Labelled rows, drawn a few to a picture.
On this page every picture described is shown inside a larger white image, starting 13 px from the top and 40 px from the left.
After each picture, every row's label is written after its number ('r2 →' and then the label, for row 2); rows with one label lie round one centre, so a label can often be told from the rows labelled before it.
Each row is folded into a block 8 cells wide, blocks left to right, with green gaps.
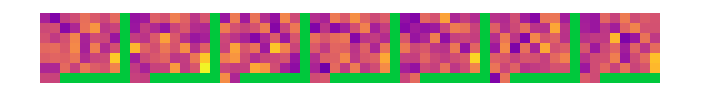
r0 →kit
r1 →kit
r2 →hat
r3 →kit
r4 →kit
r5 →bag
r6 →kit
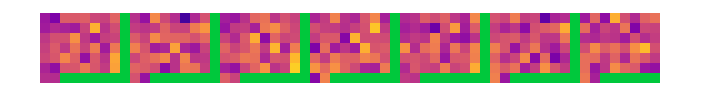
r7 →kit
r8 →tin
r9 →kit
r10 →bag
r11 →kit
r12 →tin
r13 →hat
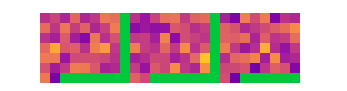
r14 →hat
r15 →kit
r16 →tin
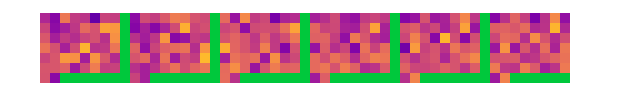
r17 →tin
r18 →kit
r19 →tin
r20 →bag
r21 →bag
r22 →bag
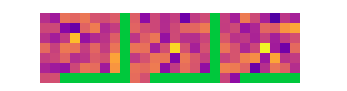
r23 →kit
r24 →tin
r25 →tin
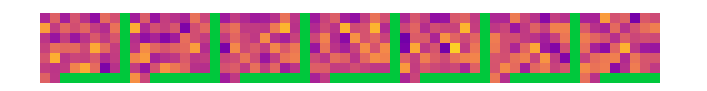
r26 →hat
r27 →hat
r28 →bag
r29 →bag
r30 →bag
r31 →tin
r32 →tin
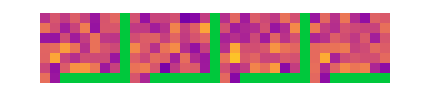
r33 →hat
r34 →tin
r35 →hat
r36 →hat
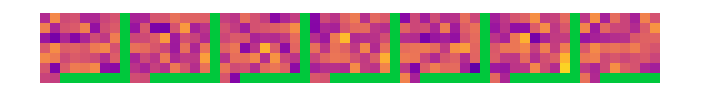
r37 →hat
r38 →kit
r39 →tin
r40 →kit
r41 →hat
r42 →kit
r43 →hat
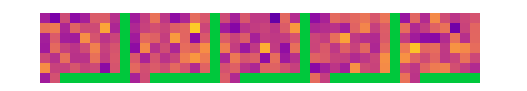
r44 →bag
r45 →bag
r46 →tin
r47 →kit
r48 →hat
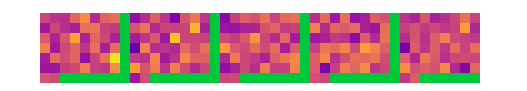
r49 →kit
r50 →bag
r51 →kit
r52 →hat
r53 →bag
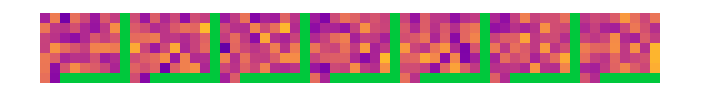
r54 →hat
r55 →tin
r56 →bag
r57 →kit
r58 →tin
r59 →kit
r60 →kit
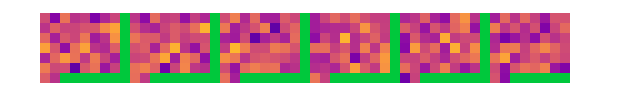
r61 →tin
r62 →tin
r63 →hat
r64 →kit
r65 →bag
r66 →hat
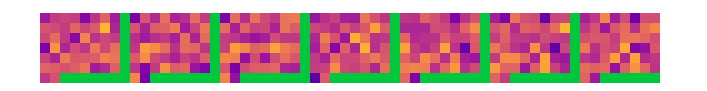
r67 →bag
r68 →hat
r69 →hat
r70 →bag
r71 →tin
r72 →tin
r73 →tin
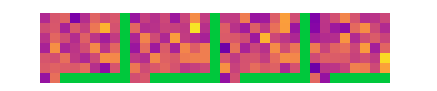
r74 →bag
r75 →bag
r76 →bag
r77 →kit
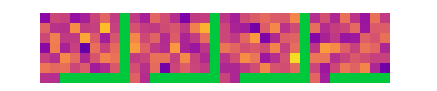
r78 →bag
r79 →tin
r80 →kit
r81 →hat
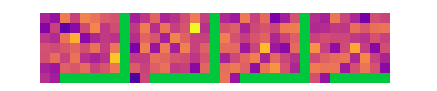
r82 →kit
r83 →bag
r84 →tin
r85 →tin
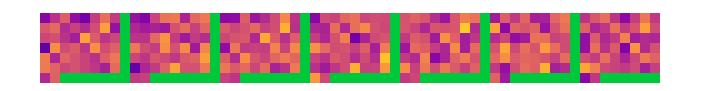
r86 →bag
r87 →kit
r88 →bag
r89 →kit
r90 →bag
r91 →hat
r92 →bag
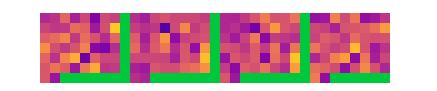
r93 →tin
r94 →kit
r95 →kit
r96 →tin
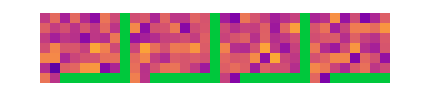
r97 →hat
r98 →hat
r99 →tin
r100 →tin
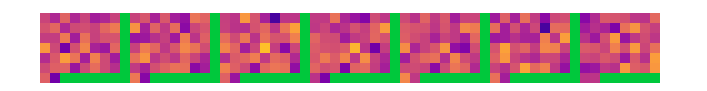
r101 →tin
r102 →hat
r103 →tin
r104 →tin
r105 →tin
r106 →hat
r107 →kit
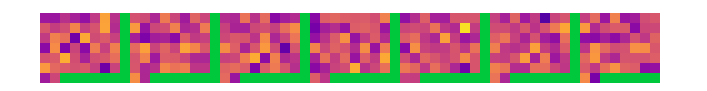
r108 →bag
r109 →hat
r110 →tin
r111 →kit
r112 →bag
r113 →tin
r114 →hat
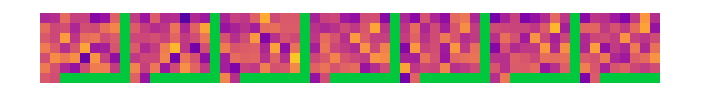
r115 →tin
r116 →tin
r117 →kit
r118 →bag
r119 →bag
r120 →bag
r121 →bag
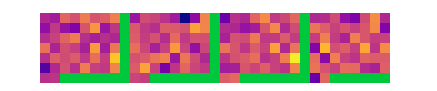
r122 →kit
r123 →tin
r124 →kit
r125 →bag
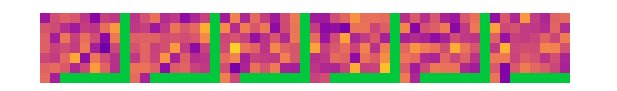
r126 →tin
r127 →tin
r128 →hat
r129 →kit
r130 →hat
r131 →hat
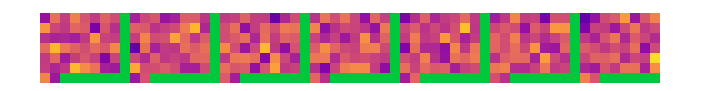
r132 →hat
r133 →bag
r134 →tin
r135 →hat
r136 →bag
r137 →tin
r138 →kit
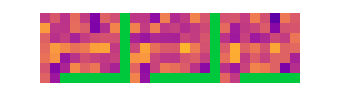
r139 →hat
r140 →hat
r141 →hat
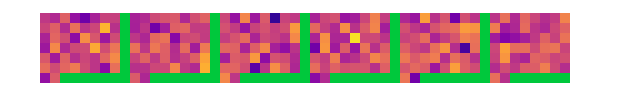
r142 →bag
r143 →kit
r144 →tin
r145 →bag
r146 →tin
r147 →hat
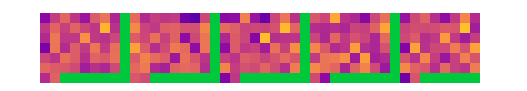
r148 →bag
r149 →tin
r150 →bag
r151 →tin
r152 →bag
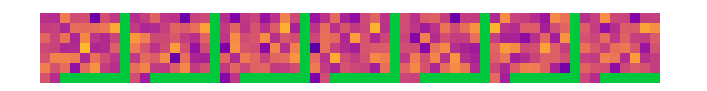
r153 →tin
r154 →tin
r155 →bag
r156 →bag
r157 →tin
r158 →hat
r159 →tin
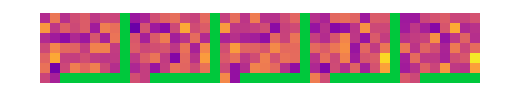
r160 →hat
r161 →kit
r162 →hat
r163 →kit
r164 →kit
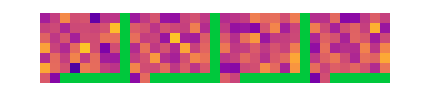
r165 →tin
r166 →bag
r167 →kit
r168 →bag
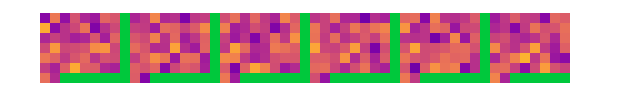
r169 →hat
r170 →tin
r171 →hat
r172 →tin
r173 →hat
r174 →tin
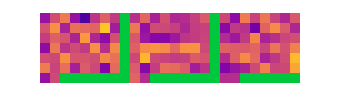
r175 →bag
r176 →hat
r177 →kit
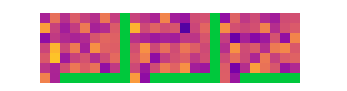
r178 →hat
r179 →hat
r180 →hat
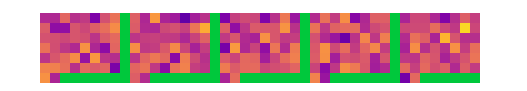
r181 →tin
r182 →tin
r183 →bag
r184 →hat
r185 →bag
